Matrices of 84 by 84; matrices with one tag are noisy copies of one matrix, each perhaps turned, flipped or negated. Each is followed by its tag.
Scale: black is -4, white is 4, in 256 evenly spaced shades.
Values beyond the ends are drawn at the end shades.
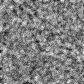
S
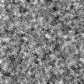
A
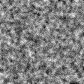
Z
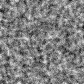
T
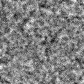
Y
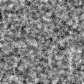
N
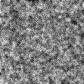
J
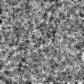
S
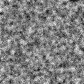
Z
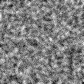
N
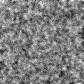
J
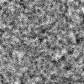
Y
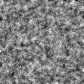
T
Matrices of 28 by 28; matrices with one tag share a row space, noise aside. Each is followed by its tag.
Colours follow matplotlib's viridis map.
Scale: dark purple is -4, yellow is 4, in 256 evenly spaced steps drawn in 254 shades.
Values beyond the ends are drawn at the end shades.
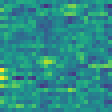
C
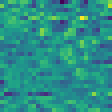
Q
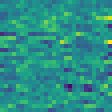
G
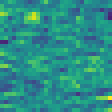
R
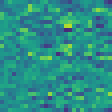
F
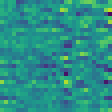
G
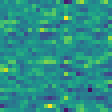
G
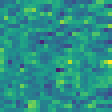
F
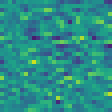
F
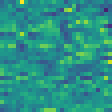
G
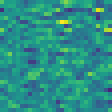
F
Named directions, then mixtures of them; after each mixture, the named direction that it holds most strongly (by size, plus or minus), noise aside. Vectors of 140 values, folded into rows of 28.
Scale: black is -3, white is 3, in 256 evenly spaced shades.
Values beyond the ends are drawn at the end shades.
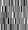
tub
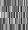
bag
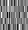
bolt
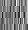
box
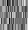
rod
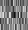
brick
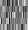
rod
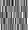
tub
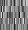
box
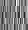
box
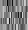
rod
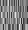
bolt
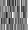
rod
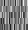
box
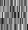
box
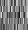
box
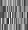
rod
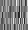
box
